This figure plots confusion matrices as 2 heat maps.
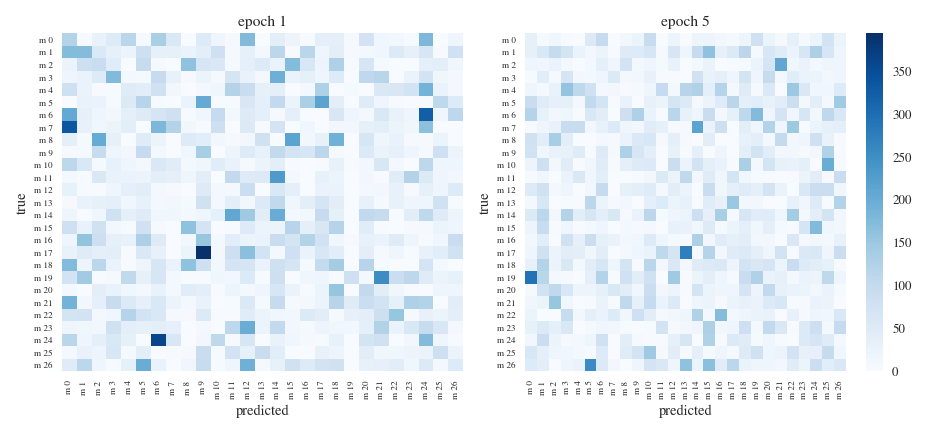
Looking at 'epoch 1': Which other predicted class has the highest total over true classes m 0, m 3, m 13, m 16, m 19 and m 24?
m 6
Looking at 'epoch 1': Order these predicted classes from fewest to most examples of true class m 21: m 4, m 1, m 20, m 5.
m 1, m 5, m 4, m 20
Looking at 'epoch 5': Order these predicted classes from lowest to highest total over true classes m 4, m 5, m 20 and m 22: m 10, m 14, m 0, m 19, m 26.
m 19, m 0, m 10, m 26, m 14
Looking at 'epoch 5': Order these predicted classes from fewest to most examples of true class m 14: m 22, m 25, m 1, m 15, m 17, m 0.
m 17, m 15, m 0, m 25, m 1, m 22
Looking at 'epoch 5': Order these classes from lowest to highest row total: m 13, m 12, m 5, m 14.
m 13, m 12, m 5, m 14
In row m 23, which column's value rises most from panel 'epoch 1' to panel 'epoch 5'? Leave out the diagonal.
m 15
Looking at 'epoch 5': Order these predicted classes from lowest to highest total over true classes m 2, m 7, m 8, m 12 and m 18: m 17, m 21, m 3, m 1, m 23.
m 17, m 23, m 3, m 1, m 21
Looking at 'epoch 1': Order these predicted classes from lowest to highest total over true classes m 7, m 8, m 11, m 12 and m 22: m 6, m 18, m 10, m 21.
m 10, m 21, m 18, m 6
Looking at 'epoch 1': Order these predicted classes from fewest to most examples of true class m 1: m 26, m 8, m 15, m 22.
m 15, m 8, m 22, m 26
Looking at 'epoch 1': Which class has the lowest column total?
m 19
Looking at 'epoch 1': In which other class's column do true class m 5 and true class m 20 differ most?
m 17
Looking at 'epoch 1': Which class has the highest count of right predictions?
m 14
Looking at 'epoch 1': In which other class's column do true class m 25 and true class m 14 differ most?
m 11
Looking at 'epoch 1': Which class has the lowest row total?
m 12
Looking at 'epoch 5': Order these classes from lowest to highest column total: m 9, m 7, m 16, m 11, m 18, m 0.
m 7, m 11, m 9, m 16, m 0, m 18
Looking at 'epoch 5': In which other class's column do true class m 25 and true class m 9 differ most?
m 10
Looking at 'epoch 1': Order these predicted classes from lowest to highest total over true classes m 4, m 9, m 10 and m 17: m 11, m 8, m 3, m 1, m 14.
m 8, m 3, m 1, m 14, m 11
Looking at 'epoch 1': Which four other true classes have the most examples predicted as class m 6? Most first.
m 24, m 7, m 0, m 3
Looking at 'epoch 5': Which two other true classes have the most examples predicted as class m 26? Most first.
m 5, m 13
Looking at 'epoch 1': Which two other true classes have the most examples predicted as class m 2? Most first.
m 8, m 18
